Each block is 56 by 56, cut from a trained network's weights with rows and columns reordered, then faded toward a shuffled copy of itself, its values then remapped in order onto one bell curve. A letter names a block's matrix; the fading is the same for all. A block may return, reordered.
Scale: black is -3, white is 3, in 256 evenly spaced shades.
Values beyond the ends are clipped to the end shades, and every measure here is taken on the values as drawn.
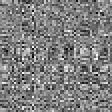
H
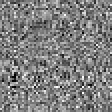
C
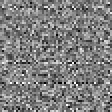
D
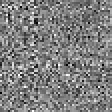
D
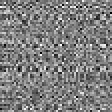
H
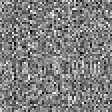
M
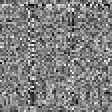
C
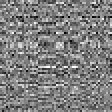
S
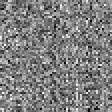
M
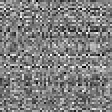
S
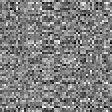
H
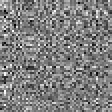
H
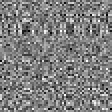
H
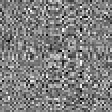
H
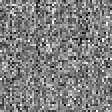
M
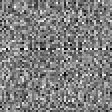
C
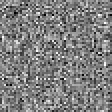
M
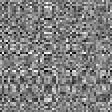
H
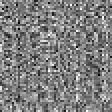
M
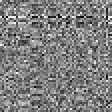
C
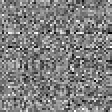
D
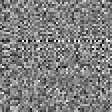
C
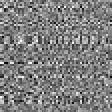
H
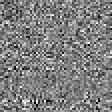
D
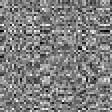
H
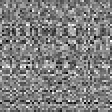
S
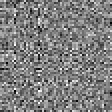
H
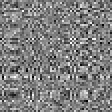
H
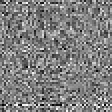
C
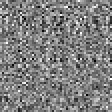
D
